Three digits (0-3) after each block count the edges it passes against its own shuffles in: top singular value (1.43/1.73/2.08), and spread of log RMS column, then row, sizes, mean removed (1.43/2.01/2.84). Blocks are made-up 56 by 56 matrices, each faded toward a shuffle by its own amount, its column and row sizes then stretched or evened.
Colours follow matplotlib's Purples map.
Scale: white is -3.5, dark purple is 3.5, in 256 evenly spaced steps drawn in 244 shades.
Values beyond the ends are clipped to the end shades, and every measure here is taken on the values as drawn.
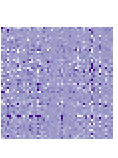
2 3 2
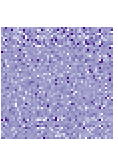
2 1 1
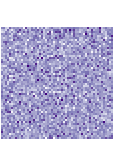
1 0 0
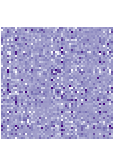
2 2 2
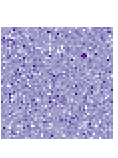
1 0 0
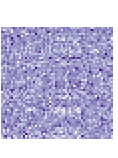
2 0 0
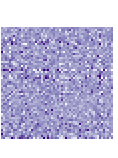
1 1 2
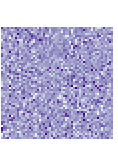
1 1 0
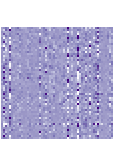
2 3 1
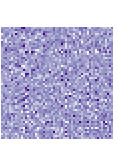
2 2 1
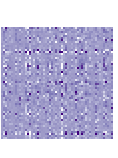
3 3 2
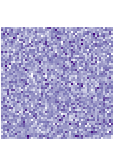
0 0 0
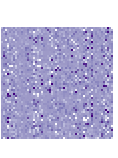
0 2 0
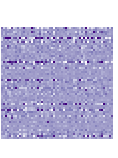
3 1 3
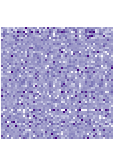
2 0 2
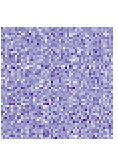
3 0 2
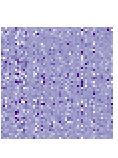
0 3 1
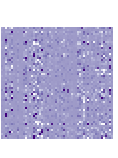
1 3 2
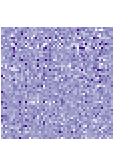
0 2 2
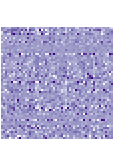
1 0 3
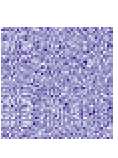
3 0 1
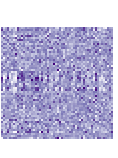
3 1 2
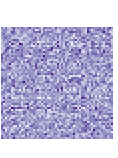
2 0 1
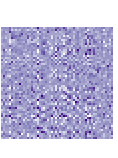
3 2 1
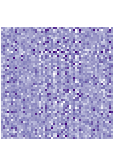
3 2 1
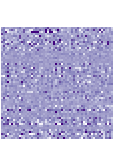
1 1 3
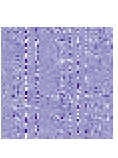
2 3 1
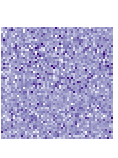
0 0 1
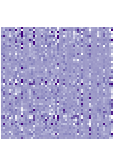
3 3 2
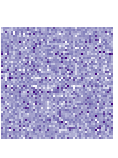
0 1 2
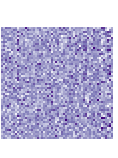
2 1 0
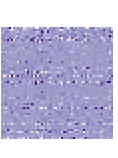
0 1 3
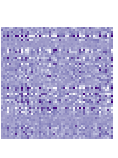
3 2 3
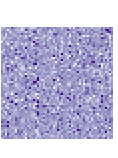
0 2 0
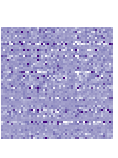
0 1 3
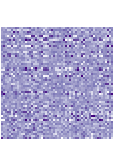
3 1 3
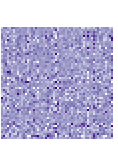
1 2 2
